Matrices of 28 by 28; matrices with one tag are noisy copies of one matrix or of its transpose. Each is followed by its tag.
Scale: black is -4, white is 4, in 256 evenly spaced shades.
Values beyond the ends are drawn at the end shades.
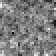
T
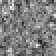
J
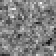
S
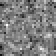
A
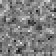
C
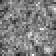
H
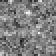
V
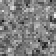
J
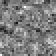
A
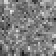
T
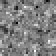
A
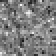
V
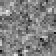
J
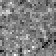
J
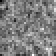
H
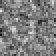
V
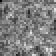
H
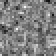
A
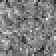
S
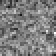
H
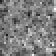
H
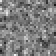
J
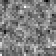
A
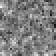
T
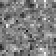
A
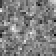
V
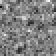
C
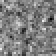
C
